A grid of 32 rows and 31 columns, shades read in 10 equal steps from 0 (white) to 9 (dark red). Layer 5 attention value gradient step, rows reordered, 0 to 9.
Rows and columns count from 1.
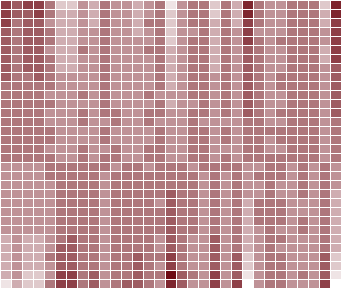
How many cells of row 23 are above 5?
1
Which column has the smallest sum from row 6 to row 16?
16
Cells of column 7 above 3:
24
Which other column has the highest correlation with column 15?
28
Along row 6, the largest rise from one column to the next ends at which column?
31
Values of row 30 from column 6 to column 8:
6 6 5
